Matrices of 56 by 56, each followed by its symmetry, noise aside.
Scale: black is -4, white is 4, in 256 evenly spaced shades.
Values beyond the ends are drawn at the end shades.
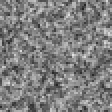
antisymmetric.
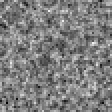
symmetric.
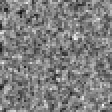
no symmetry.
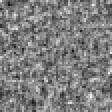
no symmetry.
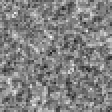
symmetric.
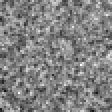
symmetric across the other diagonal.
